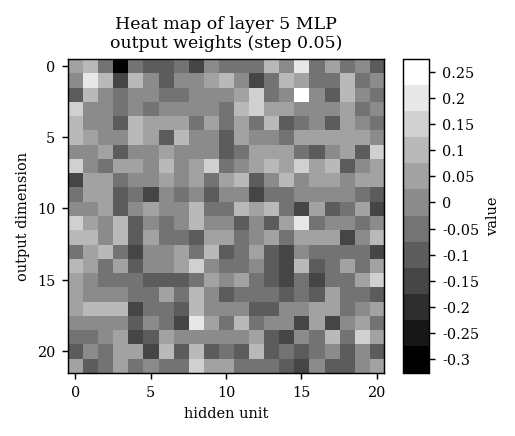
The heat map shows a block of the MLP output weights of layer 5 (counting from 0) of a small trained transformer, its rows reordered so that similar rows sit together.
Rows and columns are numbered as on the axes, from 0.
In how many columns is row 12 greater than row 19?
12
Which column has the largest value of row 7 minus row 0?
3
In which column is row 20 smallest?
5
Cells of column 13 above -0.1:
15
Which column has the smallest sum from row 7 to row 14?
4
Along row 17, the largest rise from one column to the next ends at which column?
8
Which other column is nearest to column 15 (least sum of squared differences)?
1
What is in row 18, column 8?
0.2
